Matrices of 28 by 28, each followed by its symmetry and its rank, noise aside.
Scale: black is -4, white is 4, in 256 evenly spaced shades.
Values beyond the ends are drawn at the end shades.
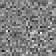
no symmetry, rank six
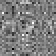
no symmetry, rank five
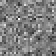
symmetric, rank five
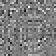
antisymmetric, rank six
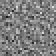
antisymmetric, rank six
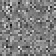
no symmetry, rank seven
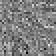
antisymmetric, rank six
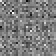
symmetric, rank seven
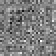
symmetric, rank five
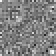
symmetric, rank six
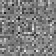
symmetric, rank six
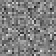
antisymmetric, rank six
